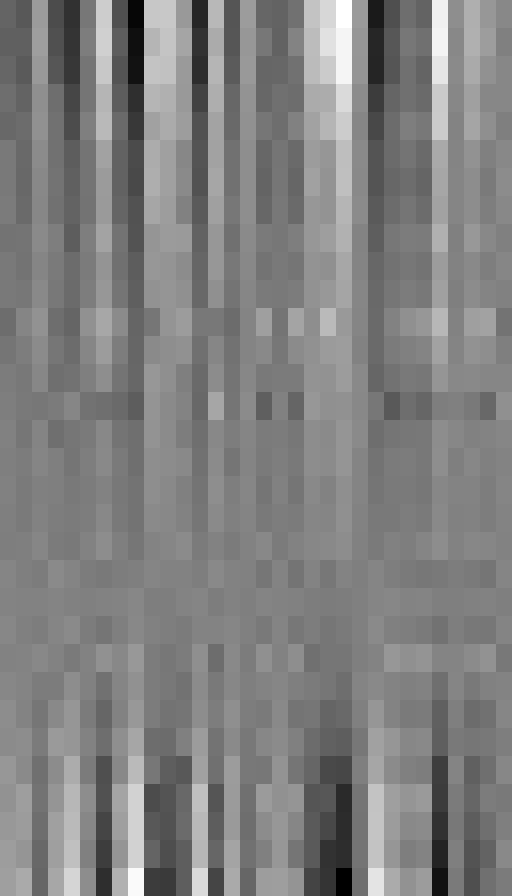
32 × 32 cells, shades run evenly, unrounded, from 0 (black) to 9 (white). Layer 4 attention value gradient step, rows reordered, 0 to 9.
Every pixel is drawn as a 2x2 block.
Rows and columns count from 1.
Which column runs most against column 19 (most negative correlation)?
32
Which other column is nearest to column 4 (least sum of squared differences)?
15
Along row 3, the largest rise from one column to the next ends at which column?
10
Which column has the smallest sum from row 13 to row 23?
9
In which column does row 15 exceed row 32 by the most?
22
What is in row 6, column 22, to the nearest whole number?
7
